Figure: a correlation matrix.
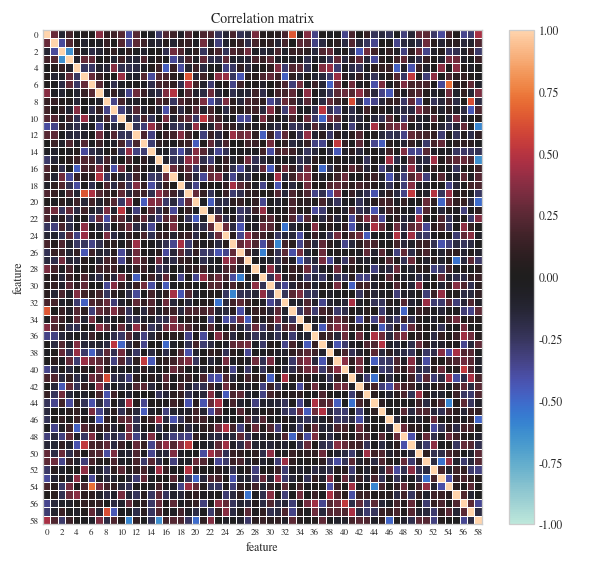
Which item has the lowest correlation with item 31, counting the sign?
25
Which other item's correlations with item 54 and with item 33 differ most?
6
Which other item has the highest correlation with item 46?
15
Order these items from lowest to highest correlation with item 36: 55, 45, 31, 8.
31, 8, 55, 45
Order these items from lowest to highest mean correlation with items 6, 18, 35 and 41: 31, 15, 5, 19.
31, 15, 5, 19
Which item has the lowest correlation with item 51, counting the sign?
53
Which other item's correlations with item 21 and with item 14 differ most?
10
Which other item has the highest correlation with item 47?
24
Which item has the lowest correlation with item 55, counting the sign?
27
